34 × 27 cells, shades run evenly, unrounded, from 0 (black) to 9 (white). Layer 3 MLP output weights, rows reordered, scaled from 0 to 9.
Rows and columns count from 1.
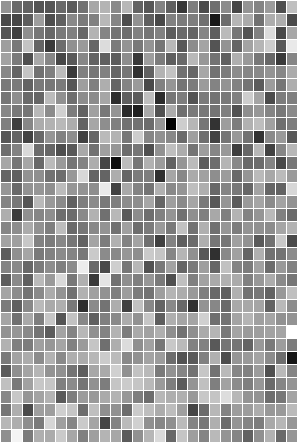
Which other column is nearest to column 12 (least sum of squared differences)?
1
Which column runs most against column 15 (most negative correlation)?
23
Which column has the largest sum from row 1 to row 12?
10
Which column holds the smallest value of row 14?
15
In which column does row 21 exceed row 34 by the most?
8
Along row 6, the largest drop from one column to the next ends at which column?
7
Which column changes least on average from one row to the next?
2
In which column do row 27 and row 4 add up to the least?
20
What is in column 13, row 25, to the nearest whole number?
5
